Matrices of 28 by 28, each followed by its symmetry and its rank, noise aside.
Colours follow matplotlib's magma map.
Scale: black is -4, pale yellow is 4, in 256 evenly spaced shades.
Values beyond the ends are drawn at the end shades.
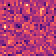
symmetric, rank five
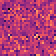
symmetric, rank five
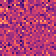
antisymmetric, rank six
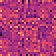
no symmetry, rank five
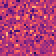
symmetric, rank seven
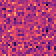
no symmetry, rank seven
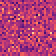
no symmetry, rank seven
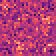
symmetric, rank seven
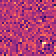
symmetric, rank six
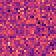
no symmetry, rank seven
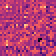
symmetric, rank six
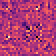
symmetric, rank five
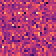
antisymmetric, rank six
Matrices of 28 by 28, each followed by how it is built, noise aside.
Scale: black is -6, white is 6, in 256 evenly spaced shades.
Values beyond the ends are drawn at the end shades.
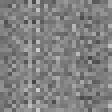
repeating rows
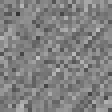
Hankel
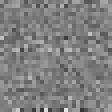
uneven rows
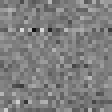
uneven rows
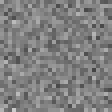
repeating rows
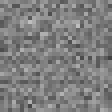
blocks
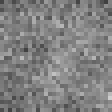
smooth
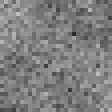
smooth
